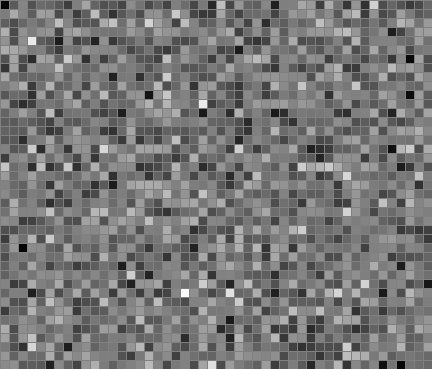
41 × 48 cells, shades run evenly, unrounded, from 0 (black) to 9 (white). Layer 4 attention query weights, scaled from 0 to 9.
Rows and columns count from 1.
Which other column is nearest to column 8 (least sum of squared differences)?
5
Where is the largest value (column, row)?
21, 33
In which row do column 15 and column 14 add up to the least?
32
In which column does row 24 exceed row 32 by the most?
15
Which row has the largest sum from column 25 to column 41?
19
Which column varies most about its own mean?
4
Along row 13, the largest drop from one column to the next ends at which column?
7
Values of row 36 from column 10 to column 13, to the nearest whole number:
3 4 4 4
